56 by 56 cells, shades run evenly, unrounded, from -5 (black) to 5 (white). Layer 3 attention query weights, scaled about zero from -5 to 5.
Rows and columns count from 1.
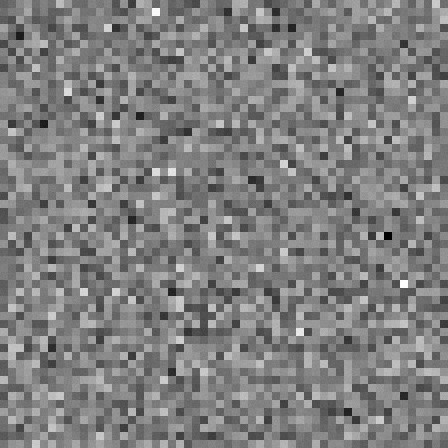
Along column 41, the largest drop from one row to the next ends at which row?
20
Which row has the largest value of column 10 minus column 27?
36
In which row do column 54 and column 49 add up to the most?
47
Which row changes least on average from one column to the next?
21
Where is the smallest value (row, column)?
30, 49
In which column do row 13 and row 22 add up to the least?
13
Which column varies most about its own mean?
23
